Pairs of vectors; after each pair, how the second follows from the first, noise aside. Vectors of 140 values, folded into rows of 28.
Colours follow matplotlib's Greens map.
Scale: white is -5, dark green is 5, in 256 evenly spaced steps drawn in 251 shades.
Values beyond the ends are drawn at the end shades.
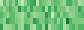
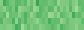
wrapped around, shrunk.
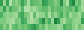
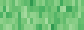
wrapped around, shrunk.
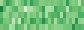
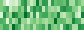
wrapped around, scaled up.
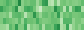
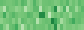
wrapped around, partly zeroed.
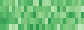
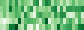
negated, scaled up.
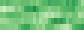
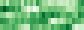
negated, scaled up.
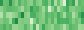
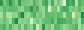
copied.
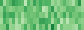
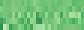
reversed, negated, partly zeroed.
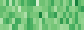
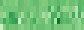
wrapped around, partly zeroed.
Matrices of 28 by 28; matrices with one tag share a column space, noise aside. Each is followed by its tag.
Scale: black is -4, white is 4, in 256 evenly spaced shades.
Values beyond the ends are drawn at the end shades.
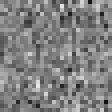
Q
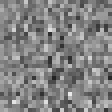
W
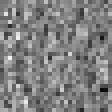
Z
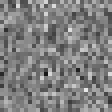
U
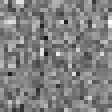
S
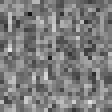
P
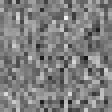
W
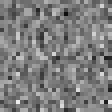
Z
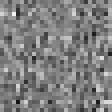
Z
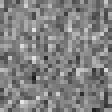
W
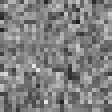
U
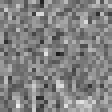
Q
